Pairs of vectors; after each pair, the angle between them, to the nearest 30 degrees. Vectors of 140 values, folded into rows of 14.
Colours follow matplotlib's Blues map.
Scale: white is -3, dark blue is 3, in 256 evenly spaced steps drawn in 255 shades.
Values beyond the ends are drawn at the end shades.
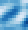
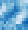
30 degrees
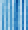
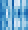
120 degrees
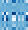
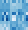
30 degrees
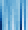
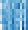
150 degrees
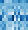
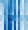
90 degrees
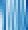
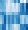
60 degrees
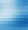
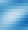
60 degrees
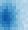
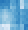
120 degrees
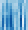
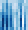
30 degrees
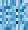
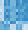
120 degrees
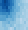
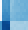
90 degrees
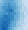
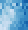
150 degrees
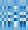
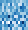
60 degrees
